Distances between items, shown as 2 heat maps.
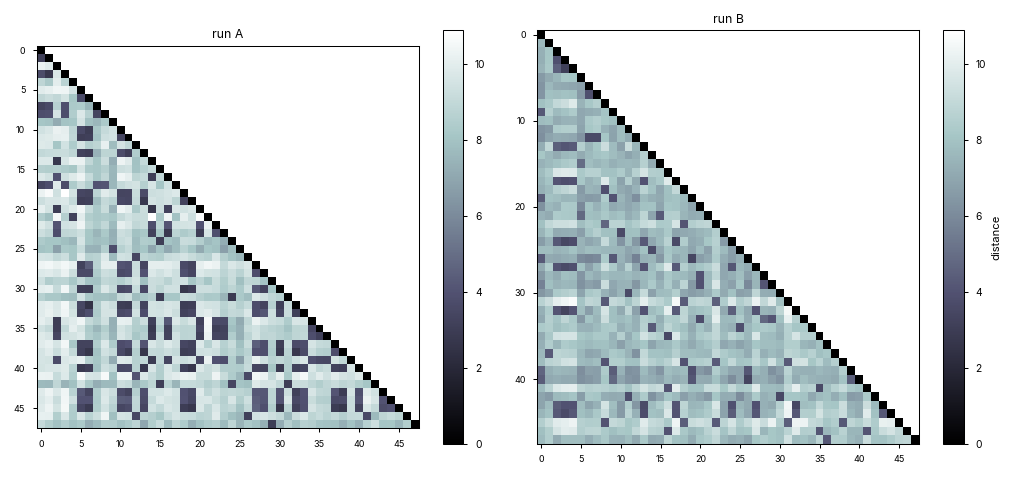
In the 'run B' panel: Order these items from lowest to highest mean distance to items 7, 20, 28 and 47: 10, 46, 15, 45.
15, 10, 46, 45
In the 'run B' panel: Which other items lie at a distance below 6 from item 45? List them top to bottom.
8, 18, 22, 31, 38
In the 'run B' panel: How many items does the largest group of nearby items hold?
10
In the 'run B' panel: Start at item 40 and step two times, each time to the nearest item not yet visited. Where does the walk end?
19
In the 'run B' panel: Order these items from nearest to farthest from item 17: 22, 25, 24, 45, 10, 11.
24, 10, 25, 11, 22, 45
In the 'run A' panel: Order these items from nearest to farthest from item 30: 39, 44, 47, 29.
44, 47, 29, 39
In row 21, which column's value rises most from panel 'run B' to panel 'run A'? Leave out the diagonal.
5
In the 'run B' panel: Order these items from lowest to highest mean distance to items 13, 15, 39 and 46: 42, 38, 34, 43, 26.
26, 43, 42, 34, 38
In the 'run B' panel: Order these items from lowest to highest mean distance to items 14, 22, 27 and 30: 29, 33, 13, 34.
34, 13, 29, 33
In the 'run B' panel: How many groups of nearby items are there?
12
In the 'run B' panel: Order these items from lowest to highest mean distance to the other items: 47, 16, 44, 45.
44, 47, 16, 45
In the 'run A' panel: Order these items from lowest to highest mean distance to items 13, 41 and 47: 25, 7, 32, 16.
32, 25, 7, 16
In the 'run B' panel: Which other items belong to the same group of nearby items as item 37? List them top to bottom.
1
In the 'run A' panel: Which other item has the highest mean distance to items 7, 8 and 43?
41
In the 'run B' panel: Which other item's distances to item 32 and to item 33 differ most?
3
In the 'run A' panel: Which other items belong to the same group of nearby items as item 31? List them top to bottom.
15, 24, 42
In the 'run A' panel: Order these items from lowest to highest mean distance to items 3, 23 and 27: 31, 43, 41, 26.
43, 31, 26, 41
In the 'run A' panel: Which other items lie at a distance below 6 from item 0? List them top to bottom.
1, 3, 7, 8, 17
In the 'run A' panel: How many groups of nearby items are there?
8
